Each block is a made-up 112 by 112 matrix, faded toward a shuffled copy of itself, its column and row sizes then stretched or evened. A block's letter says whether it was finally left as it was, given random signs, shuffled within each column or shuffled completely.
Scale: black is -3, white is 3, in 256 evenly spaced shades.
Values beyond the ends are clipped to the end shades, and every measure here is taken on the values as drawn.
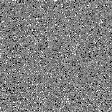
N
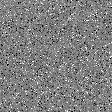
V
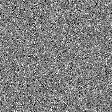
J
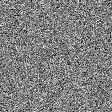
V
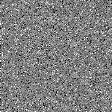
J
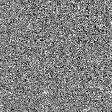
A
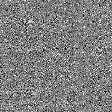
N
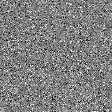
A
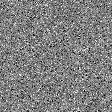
V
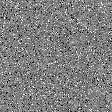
V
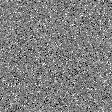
V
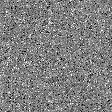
V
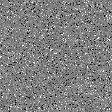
N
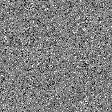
J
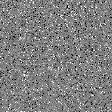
N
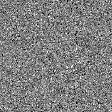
J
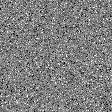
V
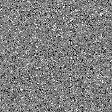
A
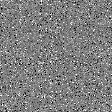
A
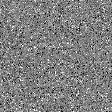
N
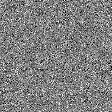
A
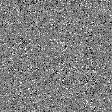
A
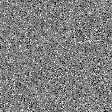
J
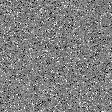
V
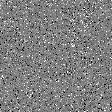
J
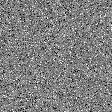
V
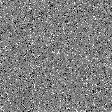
J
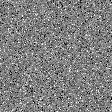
V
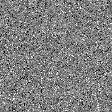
J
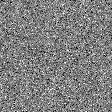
V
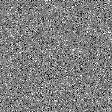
N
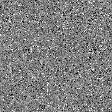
A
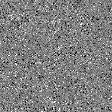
N
